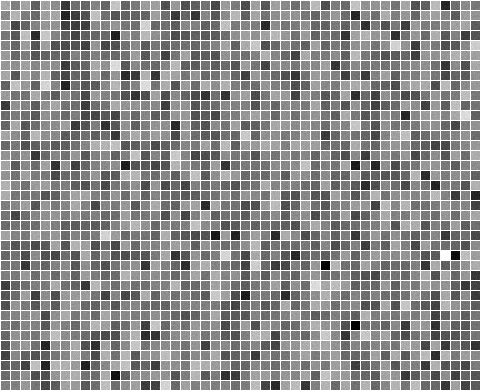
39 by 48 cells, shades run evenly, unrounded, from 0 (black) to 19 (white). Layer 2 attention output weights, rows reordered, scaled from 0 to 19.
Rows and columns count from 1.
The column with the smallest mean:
9
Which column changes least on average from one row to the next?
7
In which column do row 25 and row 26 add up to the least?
46
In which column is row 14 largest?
25
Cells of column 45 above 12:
6
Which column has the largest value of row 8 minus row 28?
48
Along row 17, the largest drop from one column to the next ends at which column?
36
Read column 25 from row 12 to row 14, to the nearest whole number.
11 7 15
